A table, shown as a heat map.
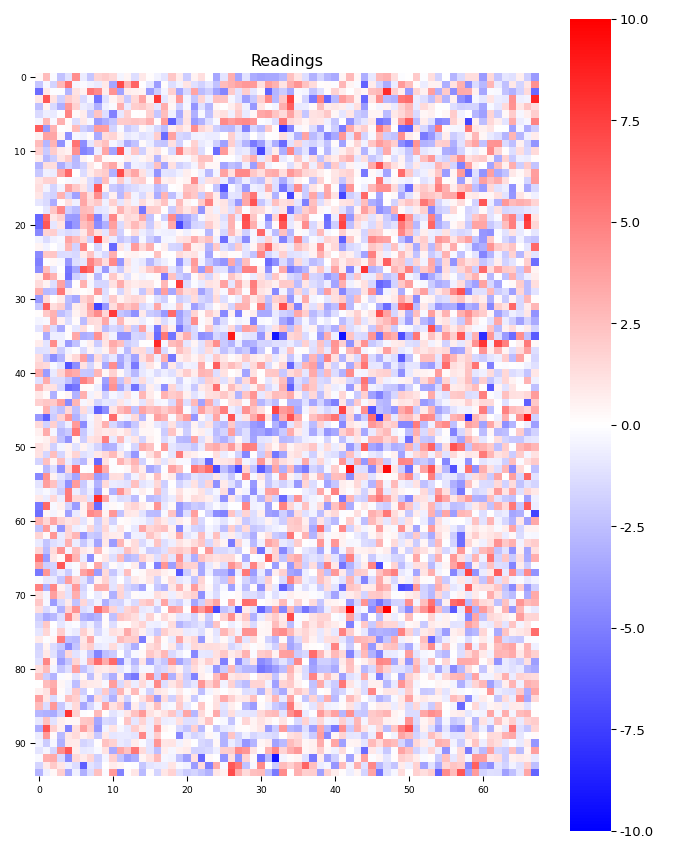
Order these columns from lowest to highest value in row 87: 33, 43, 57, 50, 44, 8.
8, 57, 44, 33, 43, 50
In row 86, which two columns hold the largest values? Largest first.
4, 35
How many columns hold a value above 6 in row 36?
3
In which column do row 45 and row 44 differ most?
32
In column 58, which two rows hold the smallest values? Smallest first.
46, 6
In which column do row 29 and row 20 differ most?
41
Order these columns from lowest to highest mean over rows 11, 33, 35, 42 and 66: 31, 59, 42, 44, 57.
42, 31, 44, 59, 57
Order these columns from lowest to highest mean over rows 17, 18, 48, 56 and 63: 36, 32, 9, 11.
36, 9, 32, 11
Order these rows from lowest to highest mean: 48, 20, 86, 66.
48, 66, 20, 86
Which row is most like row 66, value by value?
29
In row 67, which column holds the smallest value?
19
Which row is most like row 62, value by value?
85
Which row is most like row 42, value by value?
39
